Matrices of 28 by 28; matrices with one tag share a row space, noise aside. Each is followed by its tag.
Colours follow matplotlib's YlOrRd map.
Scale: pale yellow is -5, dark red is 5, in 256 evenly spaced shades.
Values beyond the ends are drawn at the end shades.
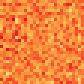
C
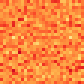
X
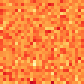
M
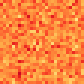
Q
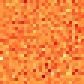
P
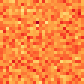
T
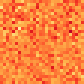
Q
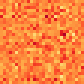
M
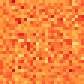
Q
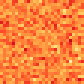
X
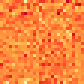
P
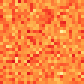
M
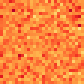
X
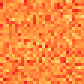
P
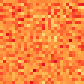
X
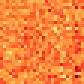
P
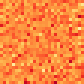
X
